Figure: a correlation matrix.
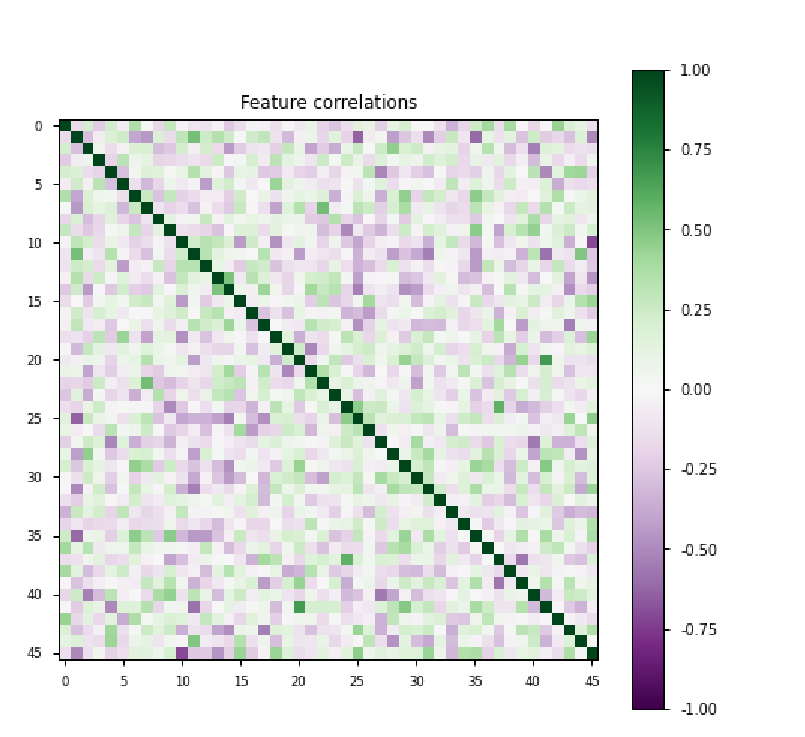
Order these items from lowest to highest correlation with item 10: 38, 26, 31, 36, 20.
31, 26, 38, 36, 20
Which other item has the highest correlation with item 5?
18
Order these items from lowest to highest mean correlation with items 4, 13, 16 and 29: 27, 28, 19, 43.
27, 19, 28, 43
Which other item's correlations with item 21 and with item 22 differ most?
7
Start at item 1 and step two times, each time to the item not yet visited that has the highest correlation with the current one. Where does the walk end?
44
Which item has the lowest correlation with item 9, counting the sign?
24
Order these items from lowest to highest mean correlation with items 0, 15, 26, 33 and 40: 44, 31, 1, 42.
31, 42, 1, 44
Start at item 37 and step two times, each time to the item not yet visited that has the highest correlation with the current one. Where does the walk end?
25
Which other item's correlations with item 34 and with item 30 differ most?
21
